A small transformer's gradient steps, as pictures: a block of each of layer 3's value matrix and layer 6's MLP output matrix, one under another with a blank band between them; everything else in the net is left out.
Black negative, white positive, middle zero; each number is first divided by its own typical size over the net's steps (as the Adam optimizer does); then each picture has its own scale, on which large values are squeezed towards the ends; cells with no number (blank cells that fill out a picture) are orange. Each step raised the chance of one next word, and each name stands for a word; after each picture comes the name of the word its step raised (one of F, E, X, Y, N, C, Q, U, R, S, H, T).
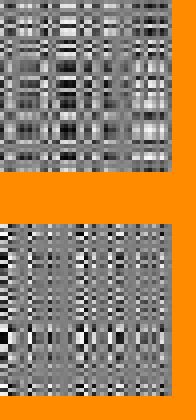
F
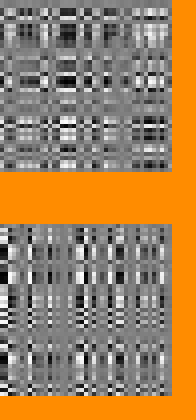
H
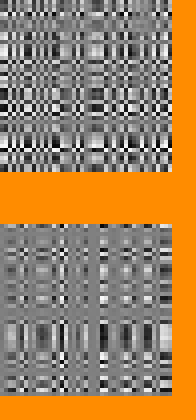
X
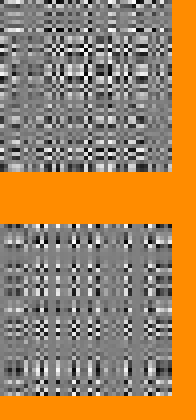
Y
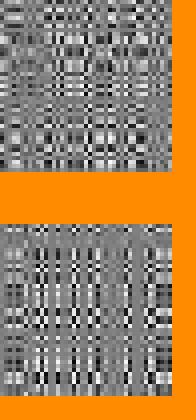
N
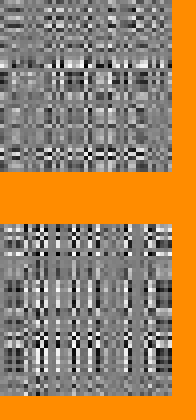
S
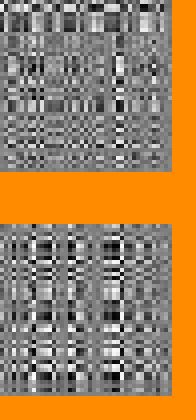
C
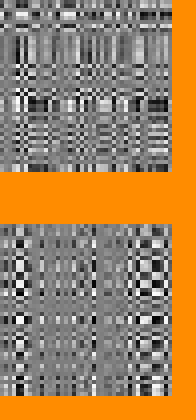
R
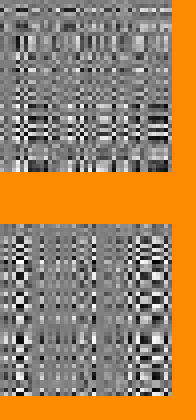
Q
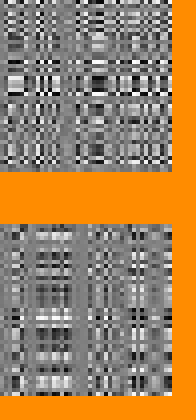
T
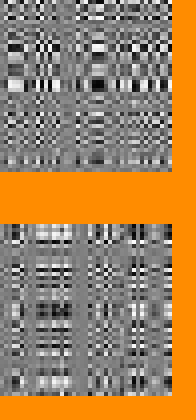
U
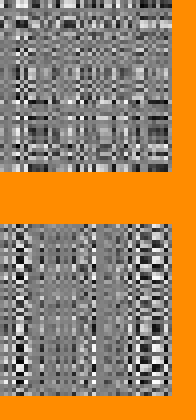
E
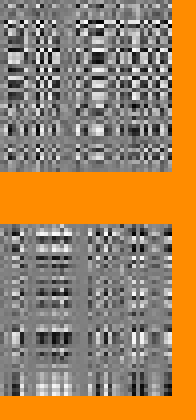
F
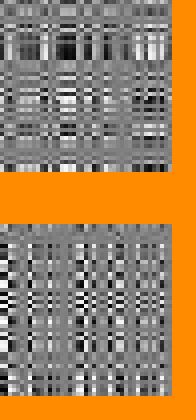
R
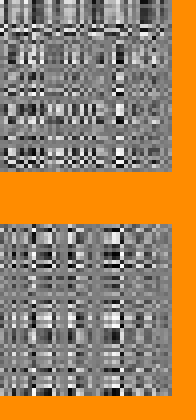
T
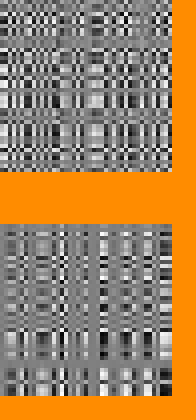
F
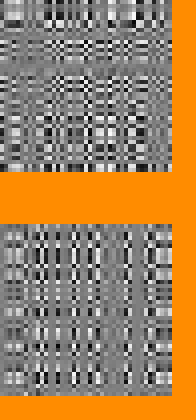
E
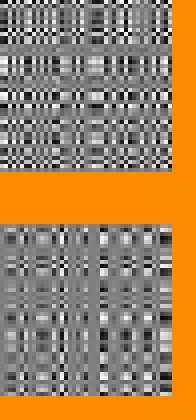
T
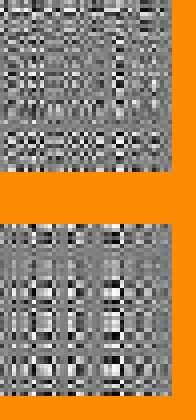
Y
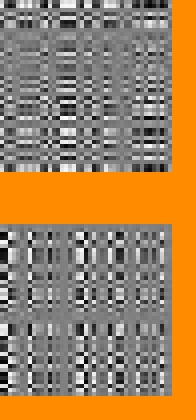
E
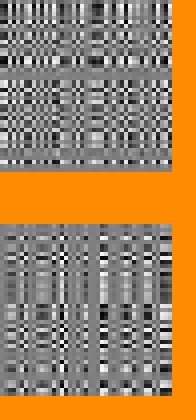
C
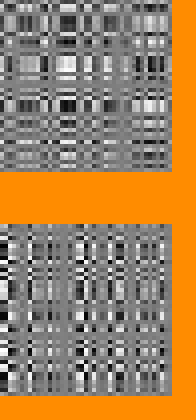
C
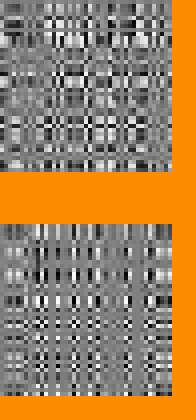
H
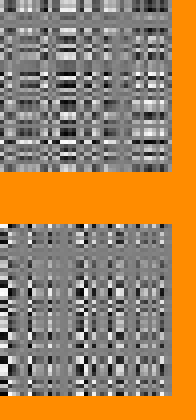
Y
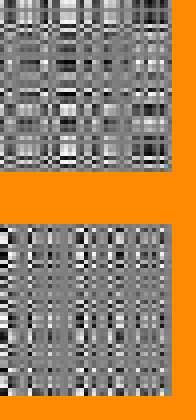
T
